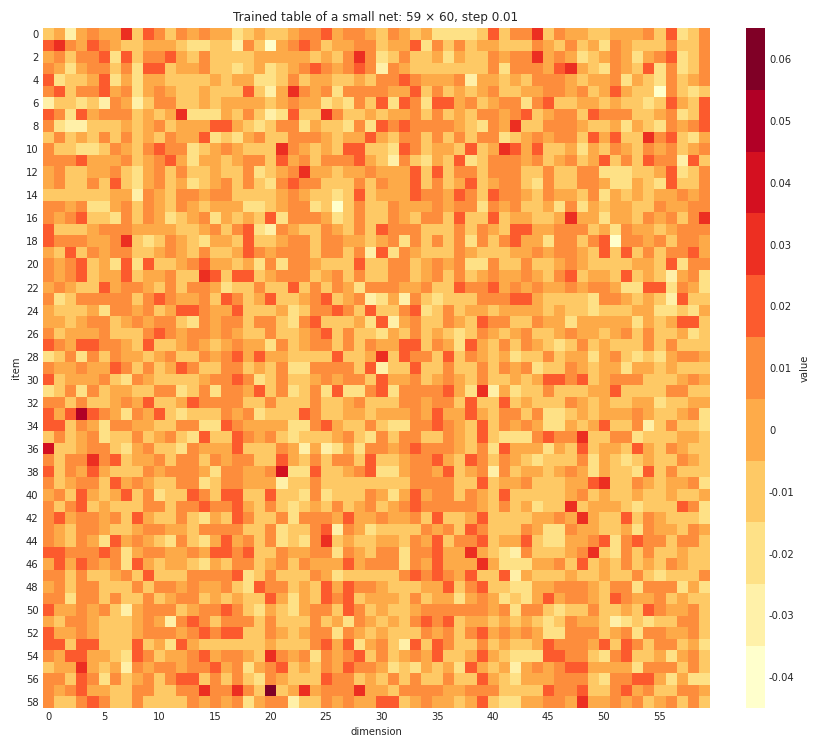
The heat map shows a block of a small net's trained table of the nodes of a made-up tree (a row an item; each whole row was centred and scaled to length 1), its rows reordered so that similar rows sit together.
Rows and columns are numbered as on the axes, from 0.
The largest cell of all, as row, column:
57, 20
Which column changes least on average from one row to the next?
22
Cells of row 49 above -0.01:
38
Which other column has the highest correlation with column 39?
8
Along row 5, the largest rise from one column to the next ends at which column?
56
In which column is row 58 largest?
48
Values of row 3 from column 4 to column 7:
0.01 0.01 -0.01 0.01
